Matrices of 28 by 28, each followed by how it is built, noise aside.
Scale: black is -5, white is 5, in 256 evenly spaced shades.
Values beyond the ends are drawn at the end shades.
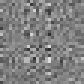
low rank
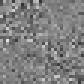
block diagonal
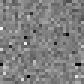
sparse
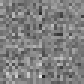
low rank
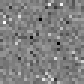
sparse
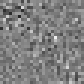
block diagonal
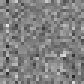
low rank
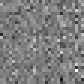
uneven columns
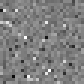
sparse
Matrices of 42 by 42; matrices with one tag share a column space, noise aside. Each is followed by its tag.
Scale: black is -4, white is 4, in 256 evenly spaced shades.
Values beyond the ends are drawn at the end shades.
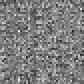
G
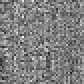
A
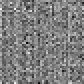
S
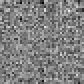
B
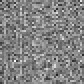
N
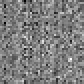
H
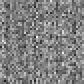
H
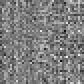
G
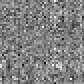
N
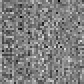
H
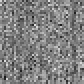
N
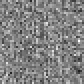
H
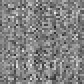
N
